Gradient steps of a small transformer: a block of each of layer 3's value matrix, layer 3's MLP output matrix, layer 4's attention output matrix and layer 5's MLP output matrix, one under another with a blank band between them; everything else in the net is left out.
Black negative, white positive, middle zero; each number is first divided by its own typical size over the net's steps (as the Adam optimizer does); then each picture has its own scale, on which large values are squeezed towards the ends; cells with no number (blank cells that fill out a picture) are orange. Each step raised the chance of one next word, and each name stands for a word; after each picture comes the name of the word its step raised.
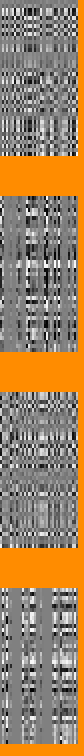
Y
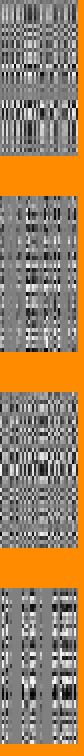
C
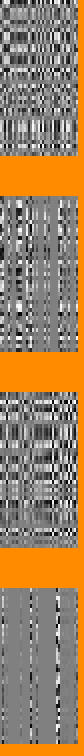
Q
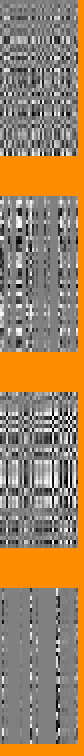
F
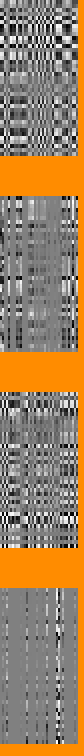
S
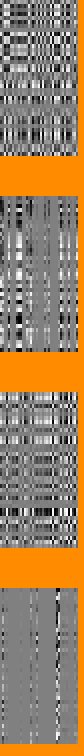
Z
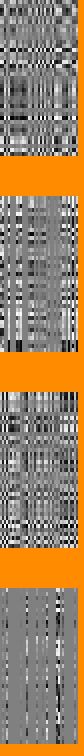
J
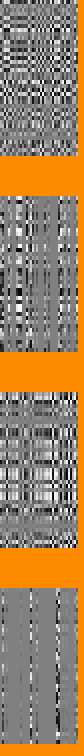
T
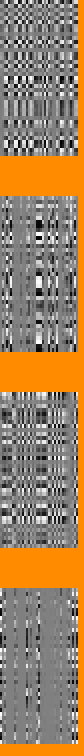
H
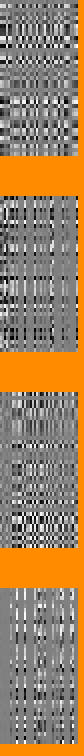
S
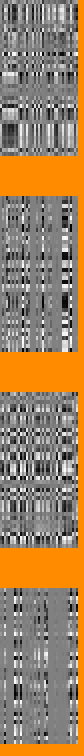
C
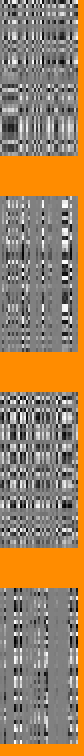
Q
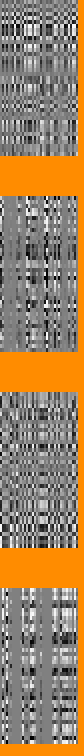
S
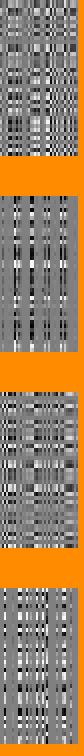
Y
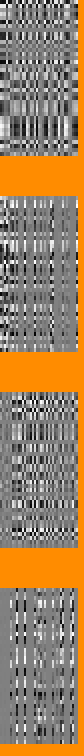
Q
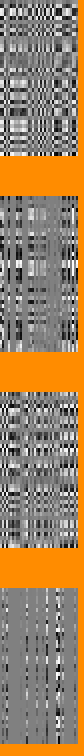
Y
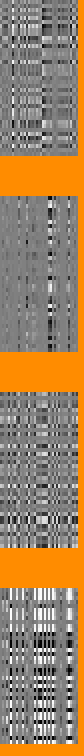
S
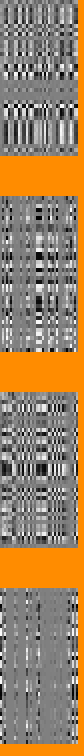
C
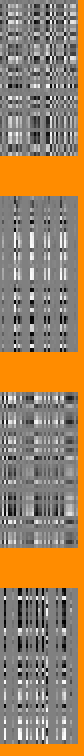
Z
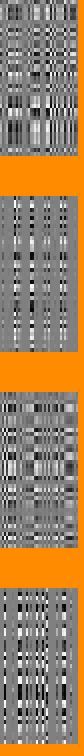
C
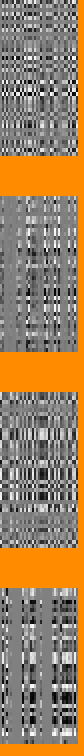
T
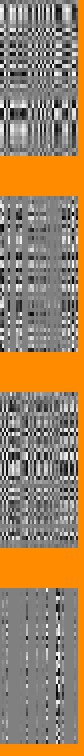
C
